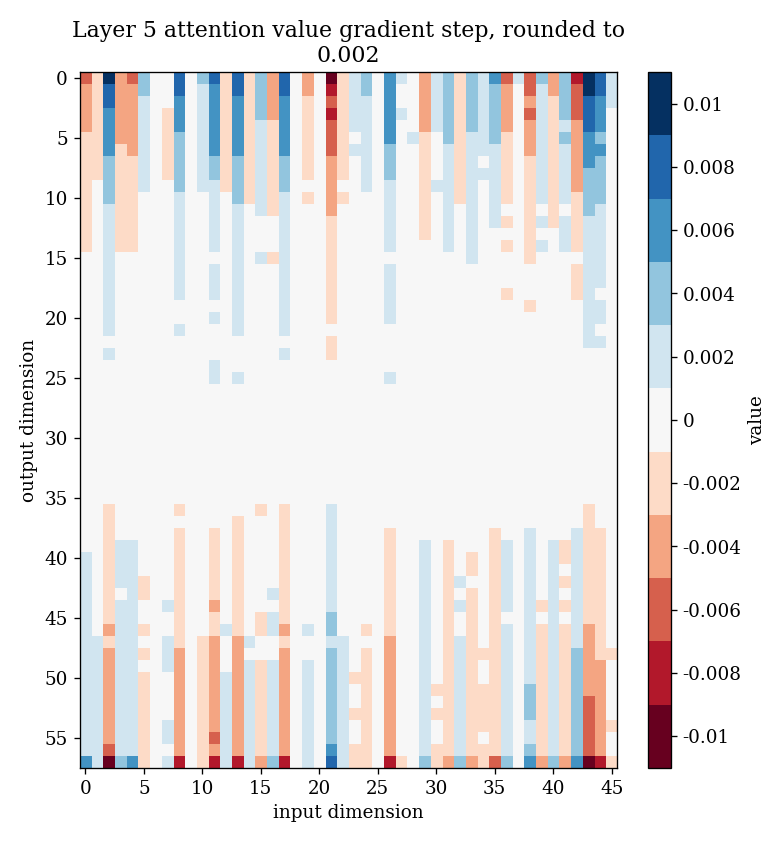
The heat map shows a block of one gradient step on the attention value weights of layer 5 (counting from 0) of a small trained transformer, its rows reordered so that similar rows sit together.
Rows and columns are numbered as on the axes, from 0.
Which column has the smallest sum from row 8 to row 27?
21
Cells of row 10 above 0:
14
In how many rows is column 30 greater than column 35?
17
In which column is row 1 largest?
43
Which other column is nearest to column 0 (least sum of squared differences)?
4
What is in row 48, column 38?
0.002
